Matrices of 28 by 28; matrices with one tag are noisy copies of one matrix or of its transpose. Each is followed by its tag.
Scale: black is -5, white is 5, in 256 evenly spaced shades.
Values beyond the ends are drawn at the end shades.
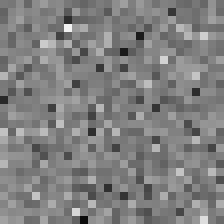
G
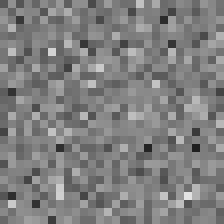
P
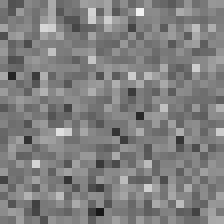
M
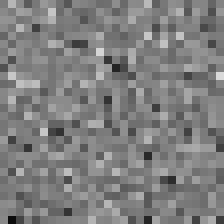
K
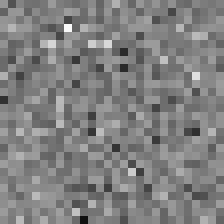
G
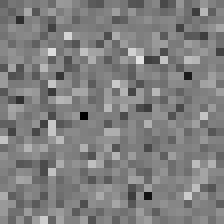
P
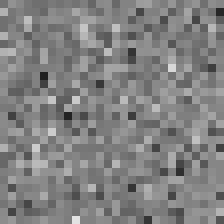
K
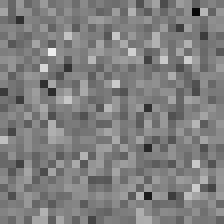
P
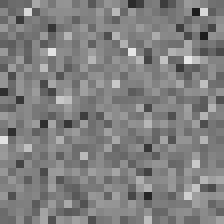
P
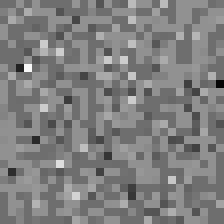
G
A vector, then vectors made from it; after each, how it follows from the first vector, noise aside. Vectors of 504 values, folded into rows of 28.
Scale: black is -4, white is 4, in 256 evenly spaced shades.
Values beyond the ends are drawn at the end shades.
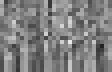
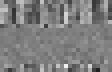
wrapped around, partly zeroed.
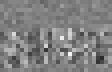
wrapped around, partly zeroed.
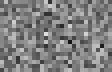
sign-scrambled.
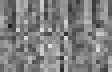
reversed.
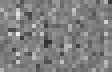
wrapped around, partly zeroed.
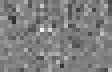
reversed, partly zeroed.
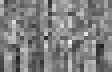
copied.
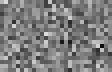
sign-scrambled.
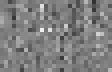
reversed, partly zeroed.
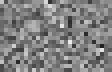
sign-scrambled.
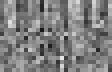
reversed, negated.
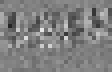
reversed, partly zeroed.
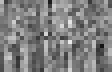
copied.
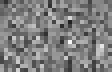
sign-scrambled.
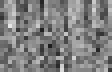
reversed, negated.
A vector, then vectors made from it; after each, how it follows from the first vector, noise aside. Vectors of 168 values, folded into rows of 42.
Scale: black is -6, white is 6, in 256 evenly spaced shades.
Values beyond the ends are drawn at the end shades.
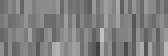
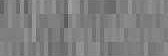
reversed, negated, shrunk.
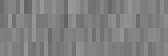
reversed, negated, shrunk.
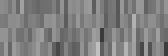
negated.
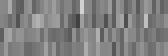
wrapped around.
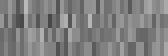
wrapped around.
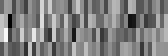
wrapped around, negated, scaled up.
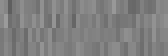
wrapped around, negated, shrunk.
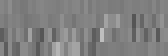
partly zeroed.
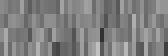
negated.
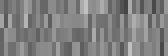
wrapped around.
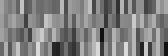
negated, scaled up.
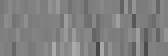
partly zeroed.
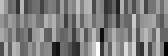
negated, scaled up.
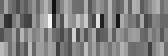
wrapped around, negated, scaled up.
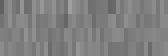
reversed, negated, shrunk.
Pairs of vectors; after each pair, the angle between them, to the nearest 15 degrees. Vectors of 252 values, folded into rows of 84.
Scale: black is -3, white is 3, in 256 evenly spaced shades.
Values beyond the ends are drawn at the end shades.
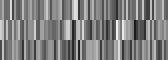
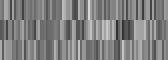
150 degrees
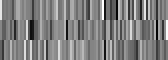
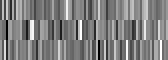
90 degrees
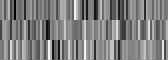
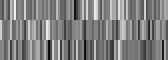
165 degrees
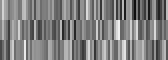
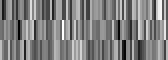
135 degrees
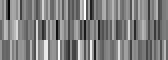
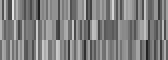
60 degrees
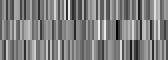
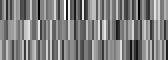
30 degrees
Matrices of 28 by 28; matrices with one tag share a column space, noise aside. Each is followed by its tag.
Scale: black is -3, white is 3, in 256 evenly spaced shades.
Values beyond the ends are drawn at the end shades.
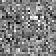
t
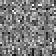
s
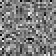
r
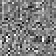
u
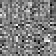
u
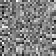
r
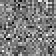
r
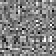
u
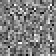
s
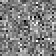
t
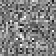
t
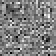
u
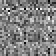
s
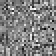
s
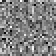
r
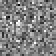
t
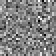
r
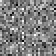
s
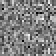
s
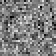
t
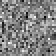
t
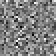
r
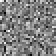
r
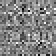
s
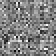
u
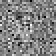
t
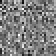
s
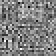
u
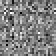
s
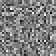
s
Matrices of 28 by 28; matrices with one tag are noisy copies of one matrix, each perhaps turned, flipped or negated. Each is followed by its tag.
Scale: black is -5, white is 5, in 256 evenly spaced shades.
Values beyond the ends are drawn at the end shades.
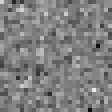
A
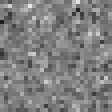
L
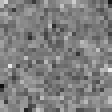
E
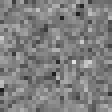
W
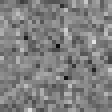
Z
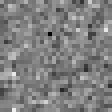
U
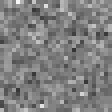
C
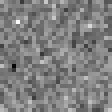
A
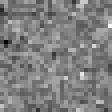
E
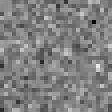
A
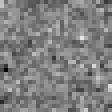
E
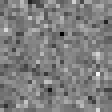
U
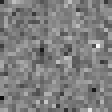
A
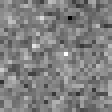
Z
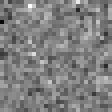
L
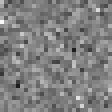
W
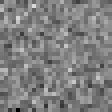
C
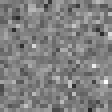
L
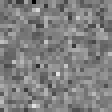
C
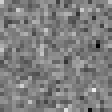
A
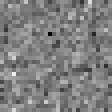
U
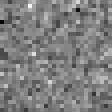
L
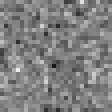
Z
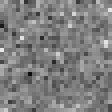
E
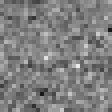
Z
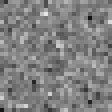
A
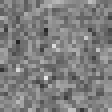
Z
